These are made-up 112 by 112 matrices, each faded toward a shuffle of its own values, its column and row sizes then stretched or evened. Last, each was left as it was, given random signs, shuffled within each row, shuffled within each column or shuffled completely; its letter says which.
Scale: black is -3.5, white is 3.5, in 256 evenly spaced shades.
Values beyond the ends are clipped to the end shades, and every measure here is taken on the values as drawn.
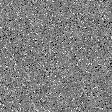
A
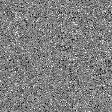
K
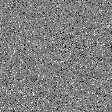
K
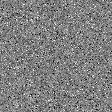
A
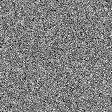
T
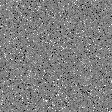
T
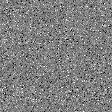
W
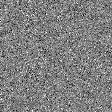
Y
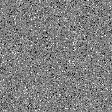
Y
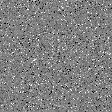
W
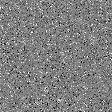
A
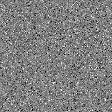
K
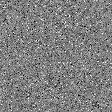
T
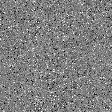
Y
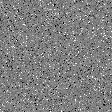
T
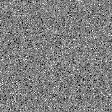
K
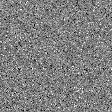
A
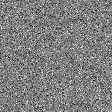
T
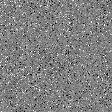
W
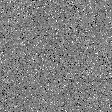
T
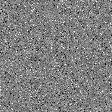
Y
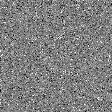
W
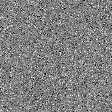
W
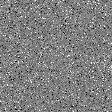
W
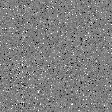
K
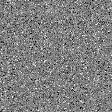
K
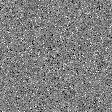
T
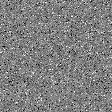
A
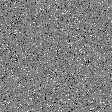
T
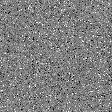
Y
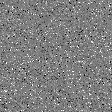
A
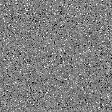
K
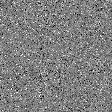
W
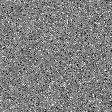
T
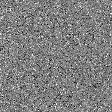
A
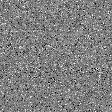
A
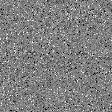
W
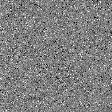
K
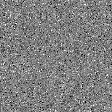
K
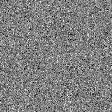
K
